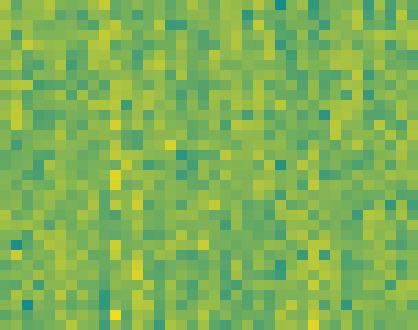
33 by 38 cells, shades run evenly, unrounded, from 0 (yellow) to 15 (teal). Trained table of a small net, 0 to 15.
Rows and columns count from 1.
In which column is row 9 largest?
4
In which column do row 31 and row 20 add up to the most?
3
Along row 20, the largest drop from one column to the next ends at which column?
27
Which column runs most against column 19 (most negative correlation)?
22
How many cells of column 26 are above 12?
5
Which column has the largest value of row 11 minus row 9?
12
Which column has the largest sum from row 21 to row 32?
10
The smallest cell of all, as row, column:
32, 11
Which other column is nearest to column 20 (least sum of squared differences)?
31
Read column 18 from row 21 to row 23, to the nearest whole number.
7 6 8
